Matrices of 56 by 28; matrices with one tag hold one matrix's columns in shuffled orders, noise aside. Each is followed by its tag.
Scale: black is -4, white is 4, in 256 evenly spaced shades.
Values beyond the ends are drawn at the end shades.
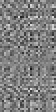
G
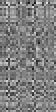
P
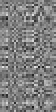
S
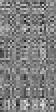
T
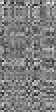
P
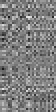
G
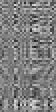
T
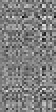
G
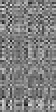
T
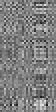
T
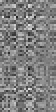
G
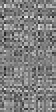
G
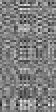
T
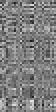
T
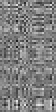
T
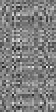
S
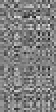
G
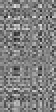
G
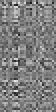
P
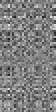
G
